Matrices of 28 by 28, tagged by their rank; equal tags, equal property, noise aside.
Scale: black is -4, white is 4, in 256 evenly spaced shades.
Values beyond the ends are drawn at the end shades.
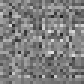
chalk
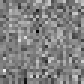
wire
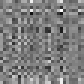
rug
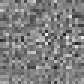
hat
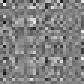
rug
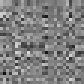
chalk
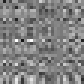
rug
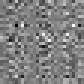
chalk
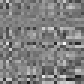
rug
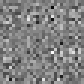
hat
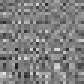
rug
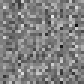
hat
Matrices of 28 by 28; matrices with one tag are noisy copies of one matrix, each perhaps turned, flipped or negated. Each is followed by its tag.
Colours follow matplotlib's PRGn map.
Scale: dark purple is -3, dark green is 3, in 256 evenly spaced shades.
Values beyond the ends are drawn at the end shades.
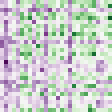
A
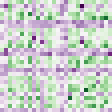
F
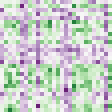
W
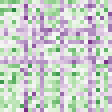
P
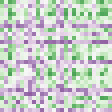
P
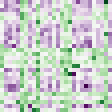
W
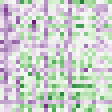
A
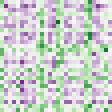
F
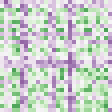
F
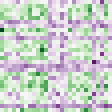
W
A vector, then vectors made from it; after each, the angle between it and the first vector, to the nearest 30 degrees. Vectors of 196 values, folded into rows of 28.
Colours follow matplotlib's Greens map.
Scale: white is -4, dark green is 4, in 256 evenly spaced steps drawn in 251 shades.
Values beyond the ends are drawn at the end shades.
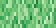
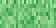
60 degrees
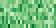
90 degrees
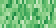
150 degrees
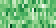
90 degrees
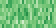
150 degrees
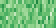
30 degrees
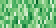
30 degrees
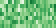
90 degrees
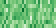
120 degrees
